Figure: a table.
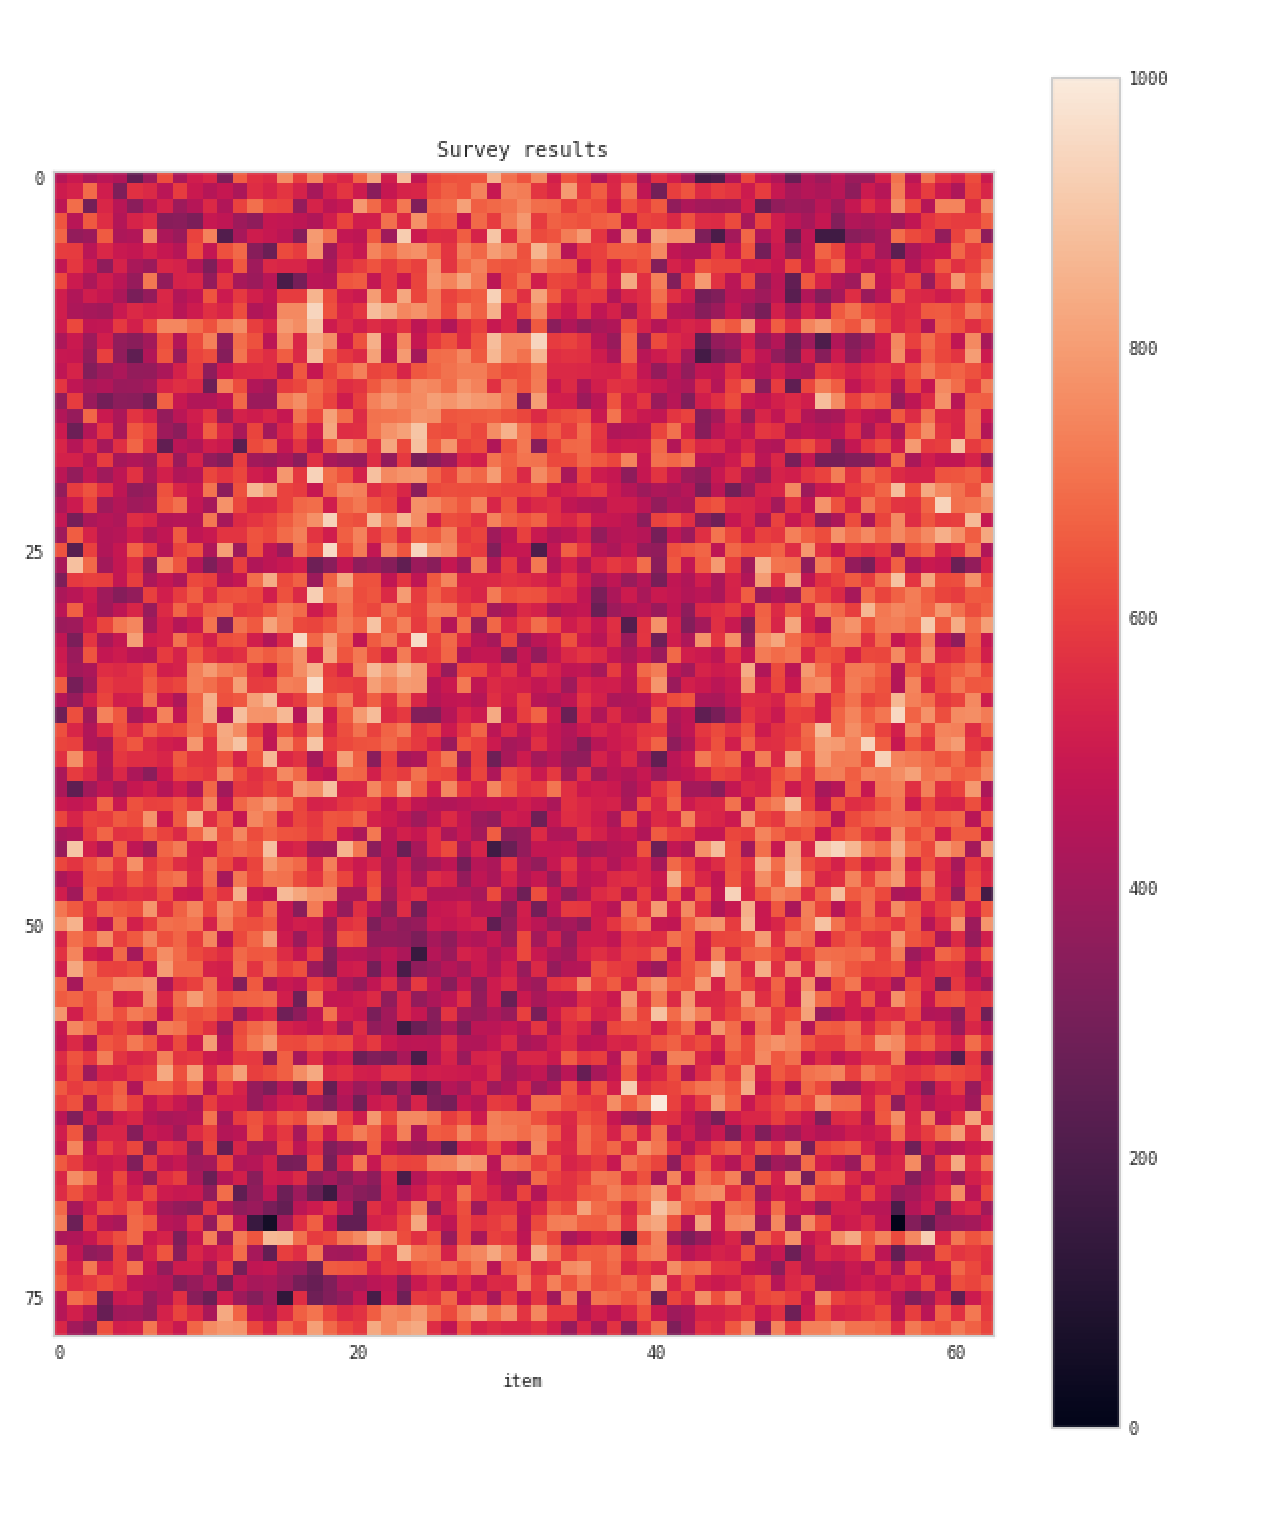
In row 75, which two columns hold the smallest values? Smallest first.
15, 21
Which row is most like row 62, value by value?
65
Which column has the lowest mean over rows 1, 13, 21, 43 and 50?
40
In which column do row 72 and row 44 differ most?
56
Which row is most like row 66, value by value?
7
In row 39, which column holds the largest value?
55
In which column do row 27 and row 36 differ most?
17
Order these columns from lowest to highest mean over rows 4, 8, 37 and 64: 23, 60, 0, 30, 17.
0, 30, 60, 17, 23
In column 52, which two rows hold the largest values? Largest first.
45, 48
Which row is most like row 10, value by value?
60
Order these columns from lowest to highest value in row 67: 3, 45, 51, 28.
3, 28, 51, 45
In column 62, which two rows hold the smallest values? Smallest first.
48, 56
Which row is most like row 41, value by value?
23
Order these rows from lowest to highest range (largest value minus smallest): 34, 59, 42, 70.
42, 59, 34, 70
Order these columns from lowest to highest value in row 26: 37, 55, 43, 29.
29, 55, 37, 43
